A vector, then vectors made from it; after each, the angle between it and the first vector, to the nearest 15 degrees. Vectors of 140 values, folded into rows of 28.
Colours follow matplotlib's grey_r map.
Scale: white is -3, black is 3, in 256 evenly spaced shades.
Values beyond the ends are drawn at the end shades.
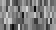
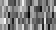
75 degrees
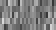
75 degrees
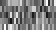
120 degrees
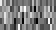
45 degrees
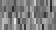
90 degrees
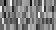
90 degrees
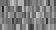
90 degrees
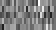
120 degrees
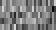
75 degrees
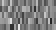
45 degrees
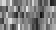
45 degrees
